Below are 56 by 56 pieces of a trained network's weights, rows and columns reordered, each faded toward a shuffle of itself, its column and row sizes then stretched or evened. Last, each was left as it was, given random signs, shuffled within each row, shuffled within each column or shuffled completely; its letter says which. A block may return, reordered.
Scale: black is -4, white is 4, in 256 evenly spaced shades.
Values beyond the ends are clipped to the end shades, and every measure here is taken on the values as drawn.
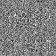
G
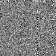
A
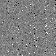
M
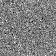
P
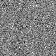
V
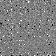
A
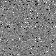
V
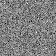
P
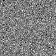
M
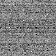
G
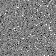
P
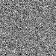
A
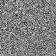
A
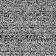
G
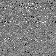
V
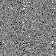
A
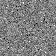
P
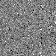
M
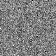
M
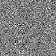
G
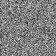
P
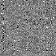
G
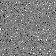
V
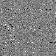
G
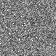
P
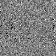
A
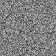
A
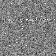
A
